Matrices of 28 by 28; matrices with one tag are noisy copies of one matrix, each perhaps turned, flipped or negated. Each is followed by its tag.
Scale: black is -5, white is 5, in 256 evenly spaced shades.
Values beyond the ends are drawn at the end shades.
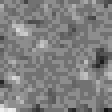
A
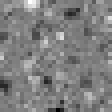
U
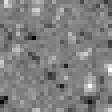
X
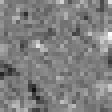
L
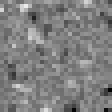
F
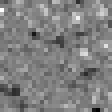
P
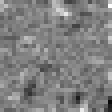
A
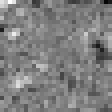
A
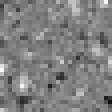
X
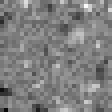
F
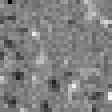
P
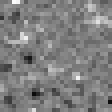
P
